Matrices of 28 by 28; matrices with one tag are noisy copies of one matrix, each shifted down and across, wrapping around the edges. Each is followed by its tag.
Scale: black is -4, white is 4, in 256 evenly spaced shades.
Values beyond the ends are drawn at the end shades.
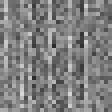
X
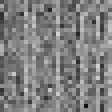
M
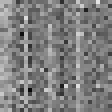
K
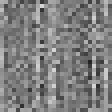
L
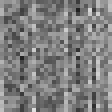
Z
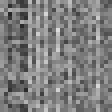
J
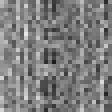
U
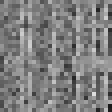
M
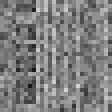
J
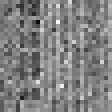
J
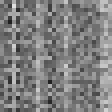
K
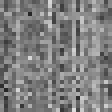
Z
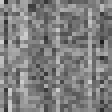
Z
